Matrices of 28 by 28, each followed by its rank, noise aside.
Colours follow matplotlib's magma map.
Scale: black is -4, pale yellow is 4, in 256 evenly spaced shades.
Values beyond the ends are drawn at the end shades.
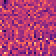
six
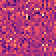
six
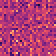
five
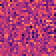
eight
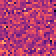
eight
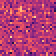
six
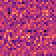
seven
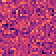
seven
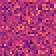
eight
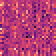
five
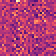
eight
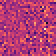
eight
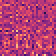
five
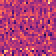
five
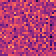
seven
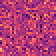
eight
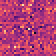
seven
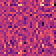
five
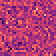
seven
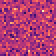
seven
